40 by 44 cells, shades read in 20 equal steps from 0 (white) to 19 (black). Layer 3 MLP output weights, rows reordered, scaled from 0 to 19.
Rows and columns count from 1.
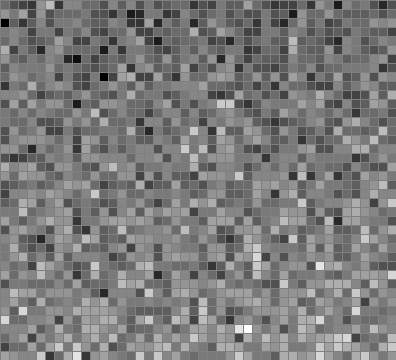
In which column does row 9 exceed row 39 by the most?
12
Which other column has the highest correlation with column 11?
29
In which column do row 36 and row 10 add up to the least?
23
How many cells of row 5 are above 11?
19
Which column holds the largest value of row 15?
17
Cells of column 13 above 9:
25
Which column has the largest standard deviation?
9
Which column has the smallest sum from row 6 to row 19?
26
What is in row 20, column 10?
11
